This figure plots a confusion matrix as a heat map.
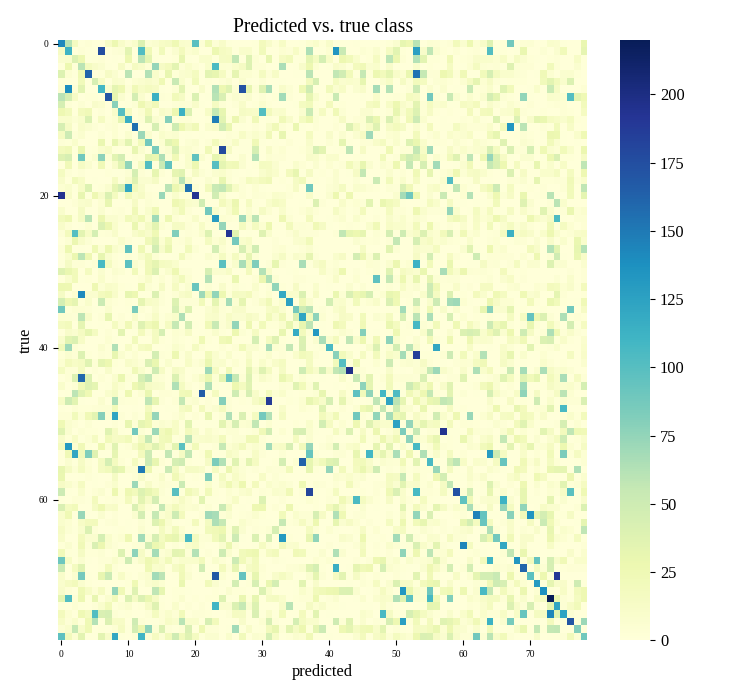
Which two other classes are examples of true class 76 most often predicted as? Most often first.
51, 64
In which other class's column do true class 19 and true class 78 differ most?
10
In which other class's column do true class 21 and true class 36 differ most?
70
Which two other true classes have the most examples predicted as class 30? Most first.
9, 49
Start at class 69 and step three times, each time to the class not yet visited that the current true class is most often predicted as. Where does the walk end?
1
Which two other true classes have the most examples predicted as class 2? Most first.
54, 25
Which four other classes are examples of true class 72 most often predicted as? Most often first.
51, 63, 55, 8
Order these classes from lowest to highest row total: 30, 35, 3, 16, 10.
30, 3, 35, 10, 16
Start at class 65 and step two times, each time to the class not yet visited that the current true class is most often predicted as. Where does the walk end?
3
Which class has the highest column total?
53
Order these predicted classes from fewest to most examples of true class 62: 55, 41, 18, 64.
64, 18, 55, 41
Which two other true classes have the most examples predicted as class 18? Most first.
9, 53
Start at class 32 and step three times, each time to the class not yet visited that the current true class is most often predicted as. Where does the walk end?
67
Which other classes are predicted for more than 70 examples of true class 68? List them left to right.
0, 64, 71
